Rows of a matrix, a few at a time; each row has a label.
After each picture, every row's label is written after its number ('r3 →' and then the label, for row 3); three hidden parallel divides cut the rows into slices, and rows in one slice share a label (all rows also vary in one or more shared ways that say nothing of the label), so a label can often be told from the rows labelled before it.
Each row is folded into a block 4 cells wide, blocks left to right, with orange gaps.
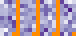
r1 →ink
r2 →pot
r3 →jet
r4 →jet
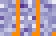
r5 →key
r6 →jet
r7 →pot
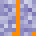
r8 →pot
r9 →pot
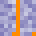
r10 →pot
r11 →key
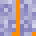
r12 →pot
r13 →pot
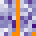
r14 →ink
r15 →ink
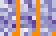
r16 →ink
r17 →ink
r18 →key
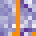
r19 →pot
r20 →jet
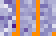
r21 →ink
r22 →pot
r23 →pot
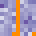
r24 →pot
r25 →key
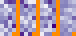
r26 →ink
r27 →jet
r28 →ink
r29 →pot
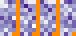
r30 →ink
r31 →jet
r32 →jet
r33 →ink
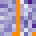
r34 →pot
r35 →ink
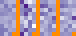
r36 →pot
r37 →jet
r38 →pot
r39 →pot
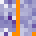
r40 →ink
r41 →key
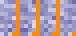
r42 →key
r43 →pot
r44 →pot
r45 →key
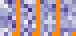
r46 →ink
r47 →jet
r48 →pot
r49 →pot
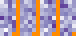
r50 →ink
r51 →pot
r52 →ink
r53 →jet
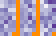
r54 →key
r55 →key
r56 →ink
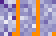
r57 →jet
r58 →pot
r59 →key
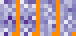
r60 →ink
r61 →ink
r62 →key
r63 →pot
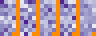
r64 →jet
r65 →ink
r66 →pot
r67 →jet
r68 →pot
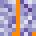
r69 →pot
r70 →jet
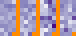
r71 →pot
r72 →pot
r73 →ink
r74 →pot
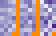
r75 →pot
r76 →key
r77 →ink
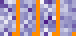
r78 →jet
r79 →pot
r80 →ink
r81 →key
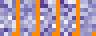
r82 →jet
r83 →pot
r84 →jet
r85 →jet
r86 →key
